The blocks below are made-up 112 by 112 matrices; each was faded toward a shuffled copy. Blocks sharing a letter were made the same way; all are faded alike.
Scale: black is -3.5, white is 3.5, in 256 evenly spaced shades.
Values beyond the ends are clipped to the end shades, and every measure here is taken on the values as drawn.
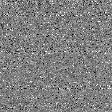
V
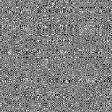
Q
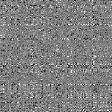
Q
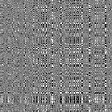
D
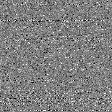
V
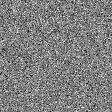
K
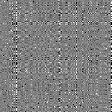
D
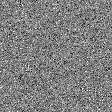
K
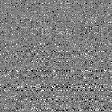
Q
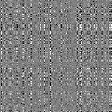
D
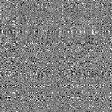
Q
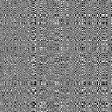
D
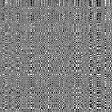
D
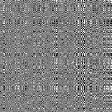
D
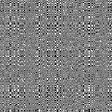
D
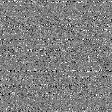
V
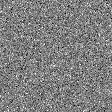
K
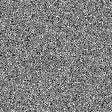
K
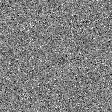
K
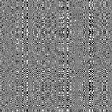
D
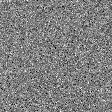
K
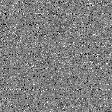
V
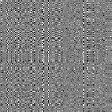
D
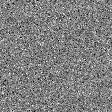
K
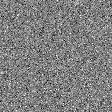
K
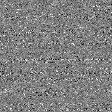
V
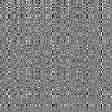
D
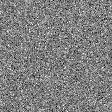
K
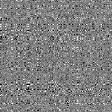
Q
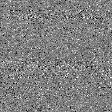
V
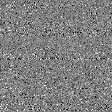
V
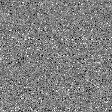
V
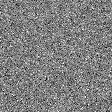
K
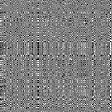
D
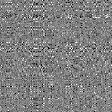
Q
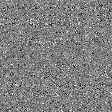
V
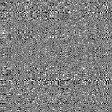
Q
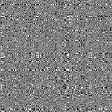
Q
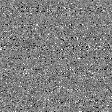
V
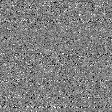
V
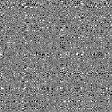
Q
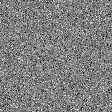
K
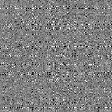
Q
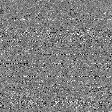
V
